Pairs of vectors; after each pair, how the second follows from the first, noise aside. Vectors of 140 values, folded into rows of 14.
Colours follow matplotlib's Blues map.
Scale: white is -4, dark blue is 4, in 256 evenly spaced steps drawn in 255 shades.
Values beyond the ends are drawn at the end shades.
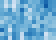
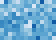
shuffled.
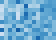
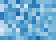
sign-scrambled.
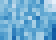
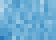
reversed, negated, shrunk.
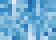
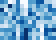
reversed, scaled up.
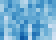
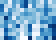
negated, scaled up.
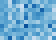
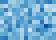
shuffled.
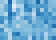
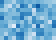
shuffled.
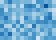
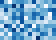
negated, scaled up.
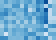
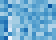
reversed, negated.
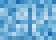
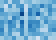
reversed, negated.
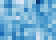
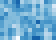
reversed, negated.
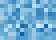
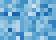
reversed, negated.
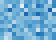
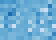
wrapped around, negated, partly zeroed.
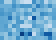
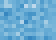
reversed, negated, shrunk.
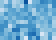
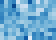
reversed, negated.
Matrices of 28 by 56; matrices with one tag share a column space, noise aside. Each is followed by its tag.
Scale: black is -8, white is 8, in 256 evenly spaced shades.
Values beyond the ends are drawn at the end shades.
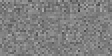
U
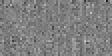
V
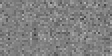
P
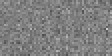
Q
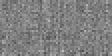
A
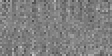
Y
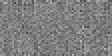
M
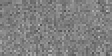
A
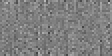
M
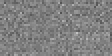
P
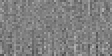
Y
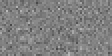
Q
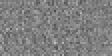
Q
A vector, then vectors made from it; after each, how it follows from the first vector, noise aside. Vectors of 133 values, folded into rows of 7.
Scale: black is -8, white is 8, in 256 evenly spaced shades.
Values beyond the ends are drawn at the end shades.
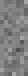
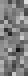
scaled up.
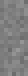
negated, shrunk.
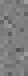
partly zeroed.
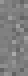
wrapped around, negated, partly zeroed.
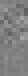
partly zeroed.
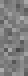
copied.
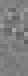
wrapped around, partly zeroed.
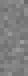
negated, shrunk.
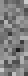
scaled up.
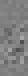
partly zeroed.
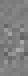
negated, partly zeroed.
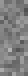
copied.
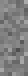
copied.
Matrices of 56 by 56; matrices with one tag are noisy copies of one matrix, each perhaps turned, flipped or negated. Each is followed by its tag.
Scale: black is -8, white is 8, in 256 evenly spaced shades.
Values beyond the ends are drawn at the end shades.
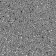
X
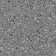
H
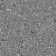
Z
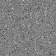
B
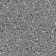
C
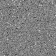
H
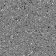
C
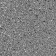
X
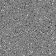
C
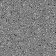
B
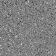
X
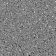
X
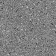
C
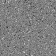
C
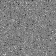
B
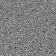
X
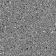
C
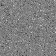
B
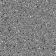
H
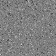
X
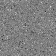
Z
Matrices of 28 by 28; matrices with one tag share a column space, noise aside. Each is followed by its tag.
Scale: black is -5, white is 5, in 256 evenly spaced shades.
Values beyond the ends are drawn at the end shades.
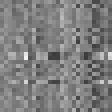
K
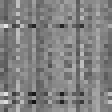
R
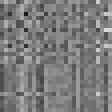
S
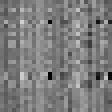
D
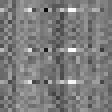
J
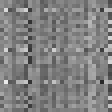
J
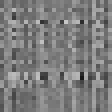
D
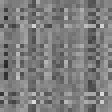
R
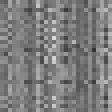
J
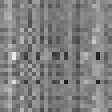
K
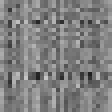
D
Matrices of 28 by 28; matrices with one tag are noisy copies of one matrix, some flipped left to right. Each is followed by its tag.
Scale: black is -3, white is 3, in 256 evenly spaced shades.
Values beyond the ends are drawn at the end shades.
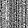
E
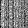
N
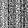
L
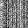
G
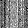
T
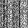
L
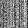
N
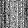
T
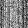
T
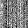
G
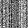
E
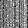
N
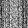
T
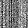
E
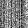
G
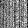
N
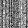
E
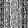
T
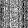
T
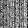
N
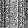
T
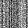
E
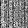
N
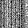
G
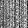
N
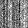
L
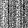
L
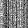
G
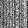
N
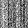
L
